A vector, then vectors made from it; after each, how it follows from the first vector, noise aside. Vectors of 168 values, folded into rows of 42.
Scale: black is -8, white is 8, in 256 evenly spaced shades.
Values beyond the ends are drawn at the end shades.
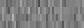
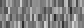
reversed, negated, scaled up.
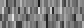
scaled up.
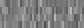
reversed.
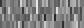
reversed, negated, scaled up.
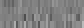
wrapped around, partly zeroed.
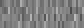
reversed, negated.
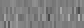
wrapped around, partly zeroed.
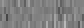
wrapped around, partly zeroed.
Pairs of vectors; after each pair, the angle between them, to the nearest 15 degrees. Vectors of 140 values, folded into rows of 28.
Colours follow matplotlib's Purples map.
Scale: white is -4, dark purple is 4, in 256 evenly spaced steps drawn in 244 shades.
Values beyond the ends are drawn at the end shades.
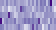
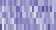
90 degrees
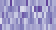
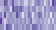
105 degrees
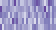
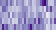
135 degrees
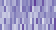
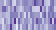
45 degrees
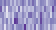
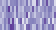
120 degrees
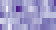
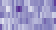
30 degrees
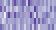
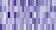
30 degrees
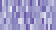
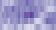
75 degrees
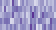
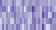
75 degrees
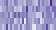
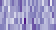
135 degrees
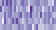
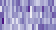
150 degrees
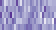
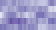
90 degrees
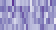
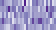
75 degrees
